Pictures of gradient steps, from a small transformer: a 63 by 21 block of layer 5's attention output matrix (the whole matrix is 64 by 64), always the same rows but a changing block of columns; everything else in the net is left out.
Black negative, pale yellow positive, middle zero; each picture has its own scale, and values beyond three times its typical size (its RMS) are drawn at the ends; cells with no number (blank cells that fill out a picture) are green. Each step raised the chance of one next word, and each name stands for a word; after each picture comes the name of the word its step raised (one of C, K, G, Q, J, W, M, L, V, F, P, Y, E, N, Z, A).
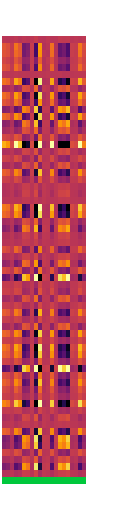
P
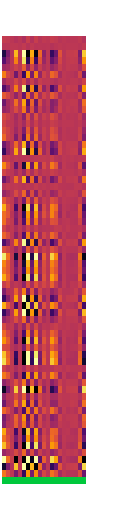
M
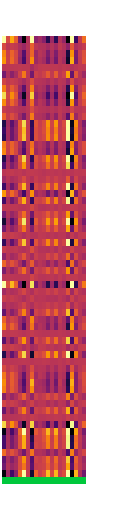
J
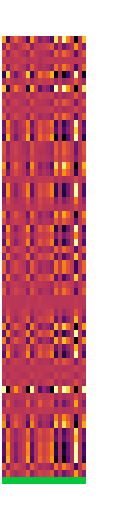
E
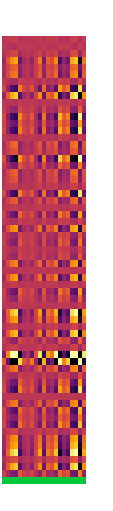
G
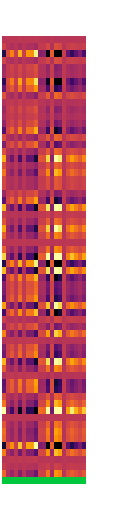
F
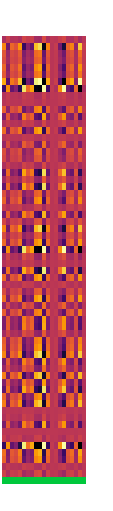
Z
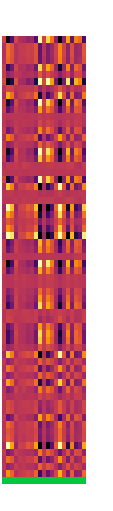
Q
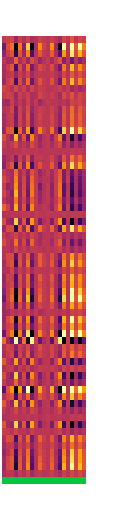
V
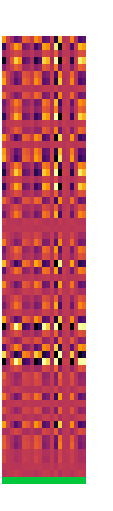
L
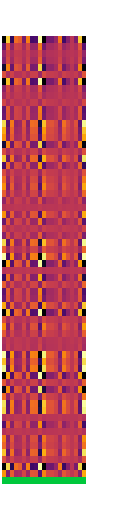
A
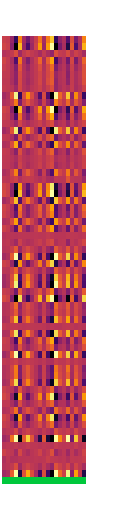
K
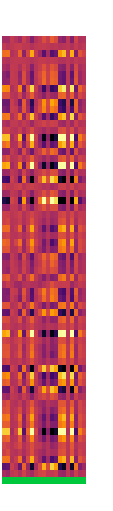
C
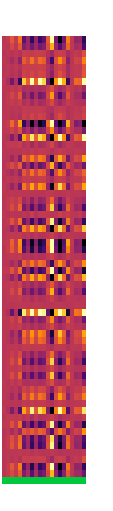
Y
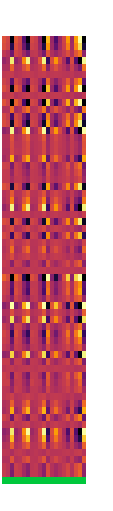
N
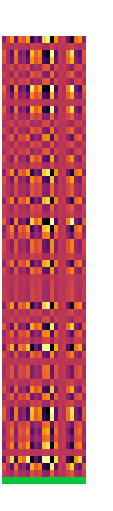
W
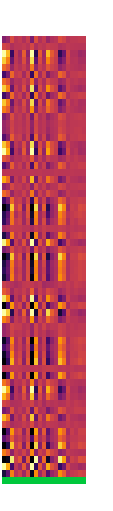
M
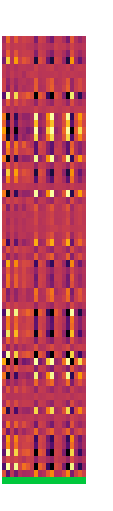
G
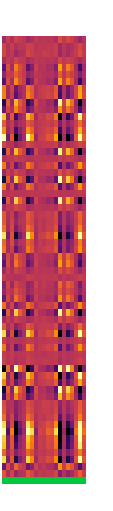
C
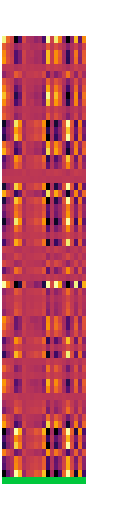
J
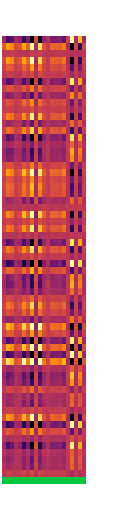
L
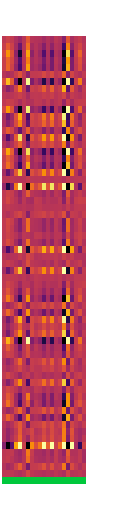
Z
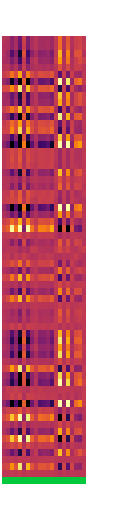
P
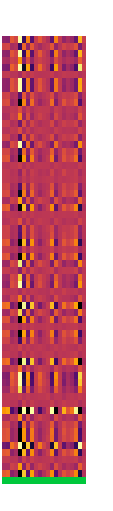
F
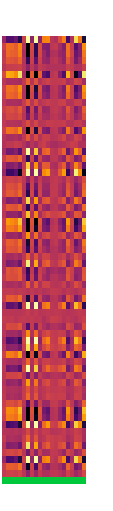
W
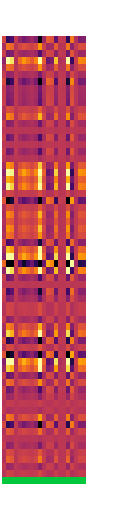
L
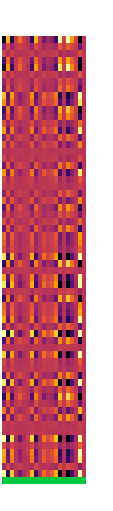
K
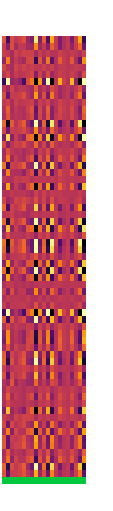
Y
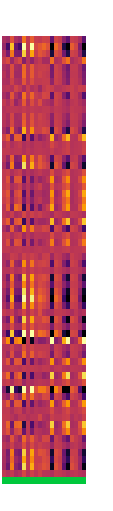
V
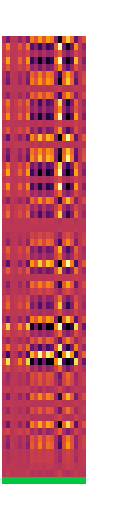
L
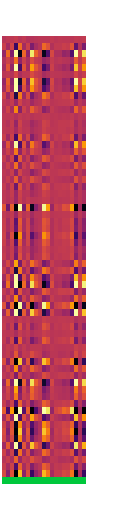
F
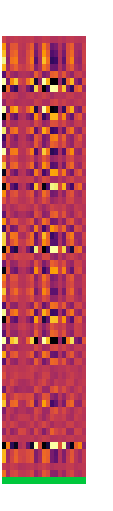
Z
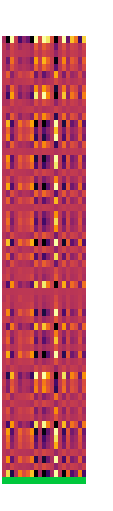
J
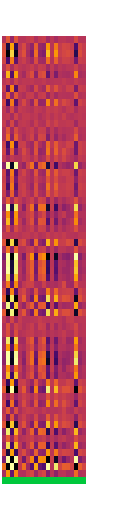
M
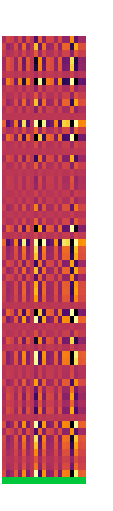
Y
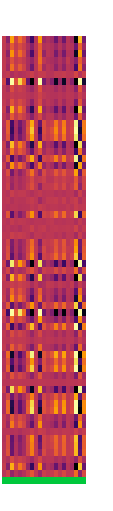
A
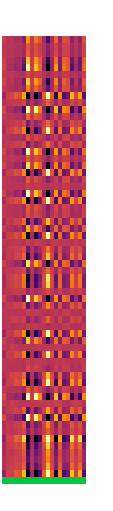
K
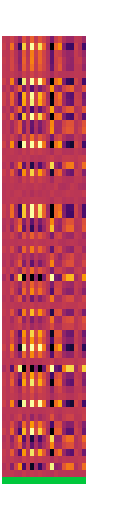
P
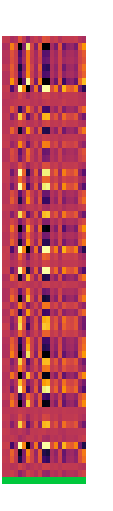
Z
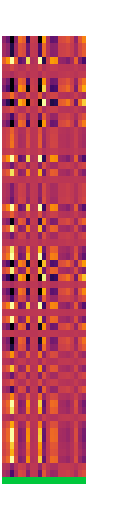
N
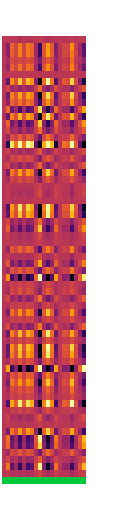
P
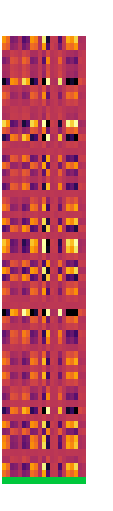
Y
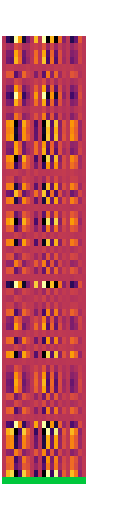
J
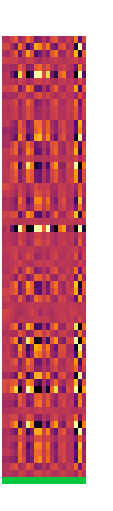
E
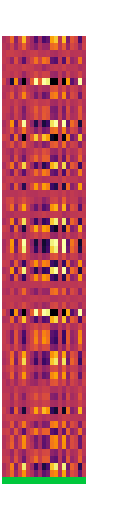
Y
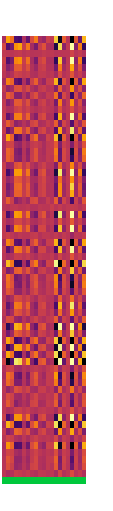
L
